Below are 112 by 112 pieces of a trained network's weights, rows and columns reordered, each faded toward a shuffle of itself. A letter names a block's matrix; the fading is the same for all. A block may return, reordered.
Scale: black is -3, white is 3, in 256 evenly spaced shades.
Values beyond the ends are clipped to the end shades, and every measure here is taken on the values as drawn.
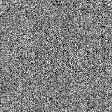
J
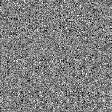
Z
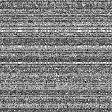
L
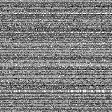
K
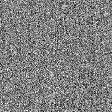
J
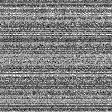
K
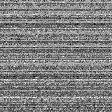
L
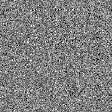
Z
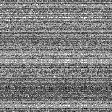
K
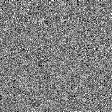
Z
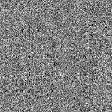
J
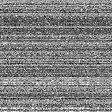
K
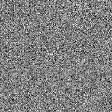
Z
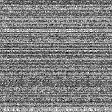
L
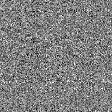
Z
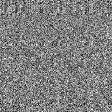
J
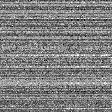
L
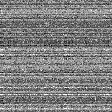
K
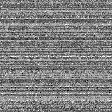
L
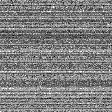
L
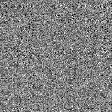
Z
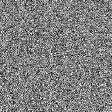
Z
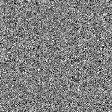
Z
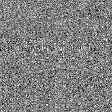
Z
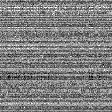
K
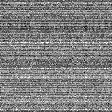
K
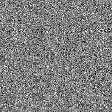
Z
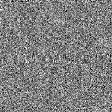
J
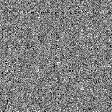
Z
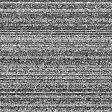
K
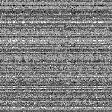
K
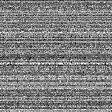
L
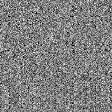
J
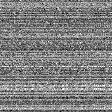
L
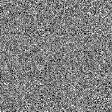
Z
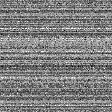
K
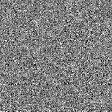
Z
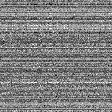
L
